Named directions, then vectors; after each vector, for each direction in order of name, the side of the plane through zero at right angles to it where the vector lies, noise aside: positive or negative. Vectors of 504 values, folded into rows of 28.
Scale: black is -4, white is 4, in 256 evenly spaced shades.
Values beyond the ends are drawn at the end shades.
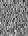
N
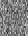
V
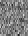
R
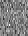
negative, positive, negative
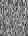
negative, negative, negative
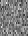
positive, negative, negative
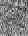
positive, positive, positive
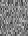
negative, negative, negative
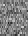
negative, negative, positive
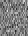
negative, positive, negative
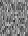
negative, positive, negative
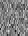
negative, positive, negative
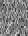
positive, positive, negative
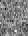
positive, negative, negative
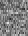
negative, positive, negative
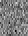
negative, positive, positive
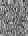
positive, positive, positive
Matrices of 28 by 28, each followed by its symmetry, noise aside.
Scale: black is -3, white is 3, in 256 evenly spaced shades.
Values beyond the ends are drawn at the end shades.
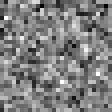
antisymmetric.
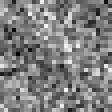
antisymmetric.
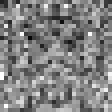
mirrored left to right.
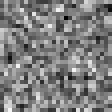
antisymmetric.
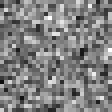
antisymmetric.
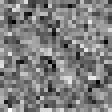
symmetric across the other diagonal.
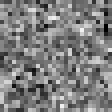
no symmetry.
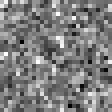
symmetric.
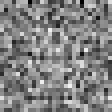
mirrored left to right.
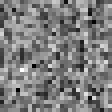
mirrored top to bottom.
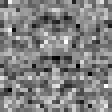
mirrored left to right.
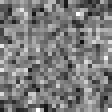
same after a half turn.
